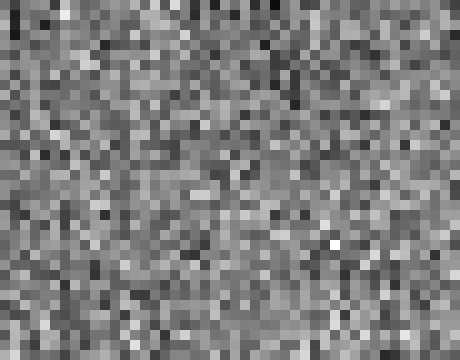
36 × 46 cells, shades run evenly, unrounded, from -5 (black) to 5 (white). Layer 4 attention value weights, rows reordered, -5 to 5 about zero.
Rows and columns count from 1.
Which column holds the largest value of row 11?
39
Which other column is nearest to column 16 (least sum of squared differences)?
12
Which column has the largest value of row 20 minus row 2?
20
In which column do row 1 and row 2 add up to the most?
7
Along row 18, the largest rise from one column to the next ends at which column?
24
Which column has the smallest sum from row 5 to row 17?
30
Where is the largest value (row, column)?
25, 34
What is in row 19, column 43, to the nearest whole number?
2
